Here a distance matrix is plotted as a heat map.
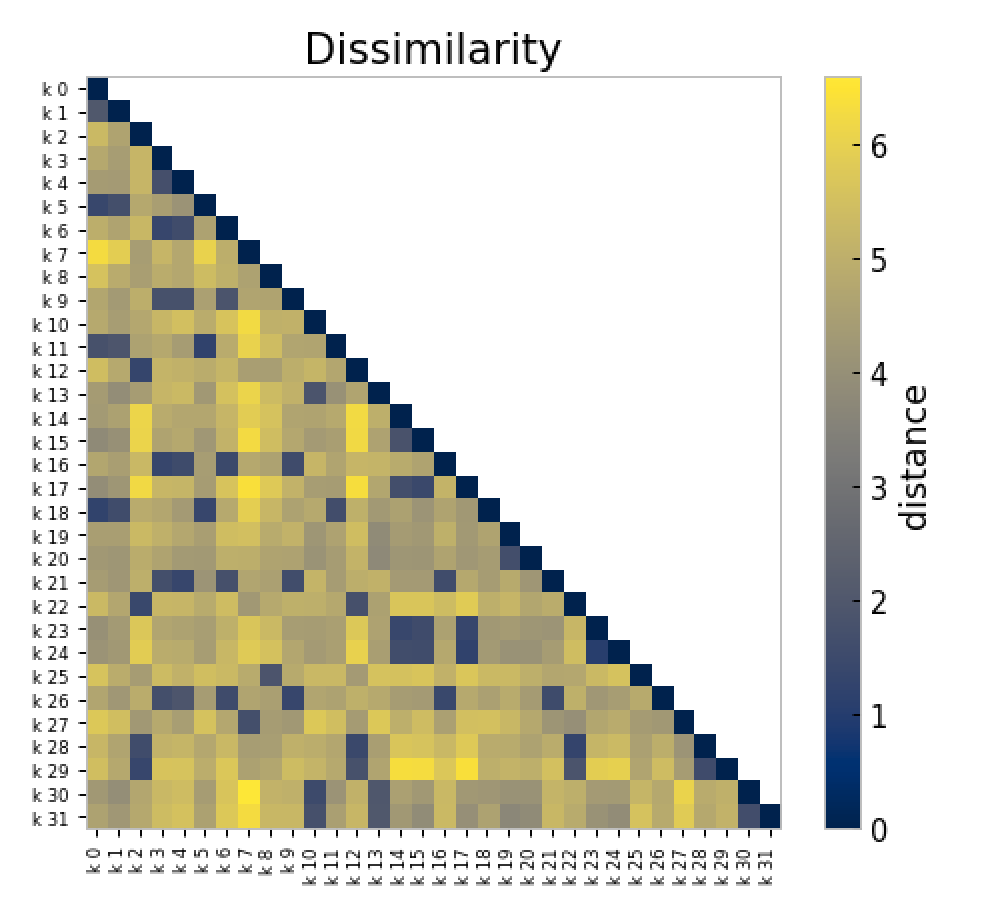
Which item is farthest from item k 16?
k 29
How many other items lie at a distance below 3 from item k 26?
6
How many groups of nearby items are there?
8
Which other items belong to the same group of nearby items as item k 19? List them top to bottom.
k 20
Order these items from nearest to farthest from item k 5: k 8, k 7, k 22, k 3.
k 3, k 22, k 8, k 7
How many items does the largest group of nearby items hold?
7
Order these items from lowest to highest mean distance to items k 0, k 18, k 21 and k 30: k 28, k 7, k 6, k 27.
k 6, k 28, k 27, k 7
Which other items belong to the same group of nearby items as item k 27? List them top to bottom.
k 7
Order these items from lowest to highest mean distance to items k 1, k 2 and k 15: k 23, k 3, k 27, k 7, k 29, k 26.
k 23, k 29, k 26, k 3, k 27, k 7
